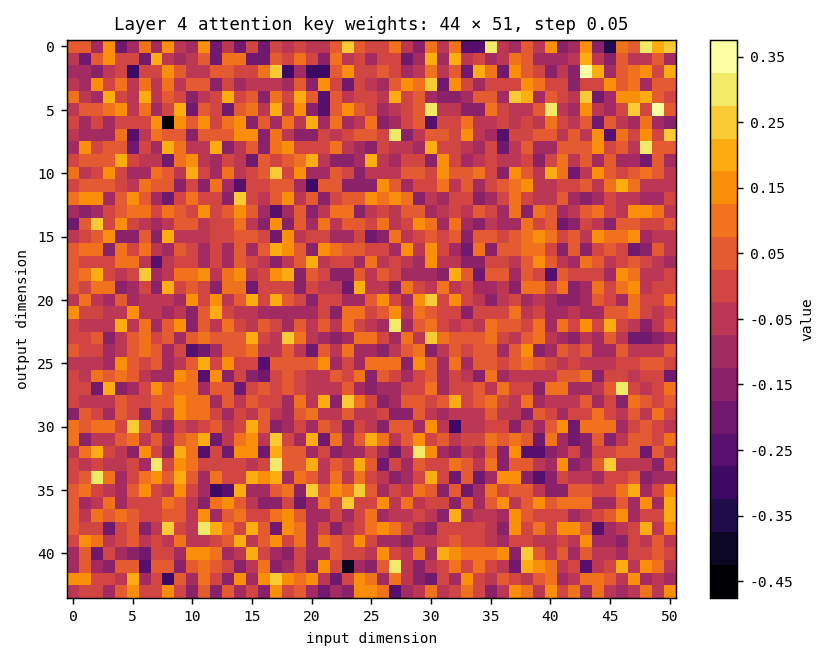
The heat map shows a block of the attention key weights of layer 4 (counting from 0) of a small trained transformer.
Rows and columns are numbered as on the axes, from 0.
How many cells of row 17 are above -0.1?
41
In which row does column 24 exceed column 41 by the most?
35
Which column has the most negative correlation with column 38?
9
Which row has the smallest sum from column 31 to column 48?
32
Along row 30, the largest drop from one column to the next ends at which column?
42
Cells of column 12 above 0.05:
9
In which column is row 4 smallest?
21
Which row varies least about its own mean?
29
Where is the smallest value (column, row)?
8, 6
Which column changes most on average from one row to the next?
17
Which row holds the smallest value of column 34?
0
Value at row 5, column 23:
0.15
